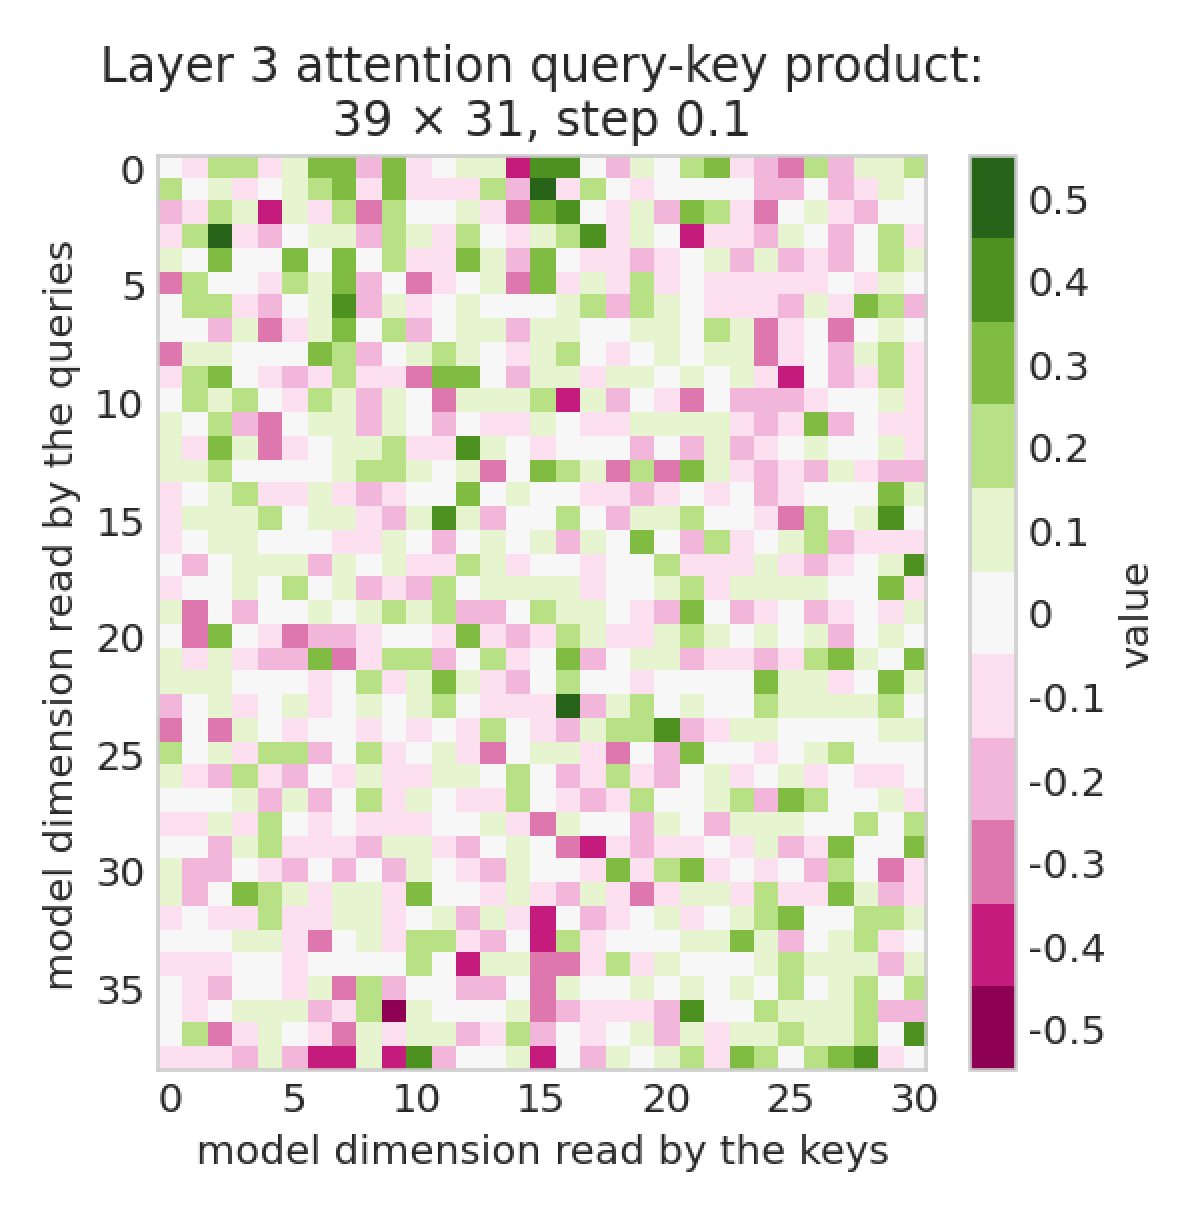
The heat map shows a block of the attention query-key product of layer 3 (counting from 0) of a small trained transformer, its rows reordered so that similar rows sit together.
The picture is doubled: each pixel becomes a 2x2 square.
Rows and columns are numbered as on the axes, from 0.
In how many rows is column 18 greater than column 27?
16
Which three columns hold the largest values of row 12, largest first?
12, 2, 9
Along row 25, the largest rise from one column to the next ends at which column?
21
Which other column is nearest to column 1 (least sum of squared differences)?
19
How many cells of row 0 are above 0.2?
6
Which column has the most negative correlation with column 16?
14
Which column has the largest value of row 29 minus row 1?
27
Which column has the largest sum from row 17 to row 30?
30
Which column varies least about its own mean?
22
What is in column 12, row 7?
0.1
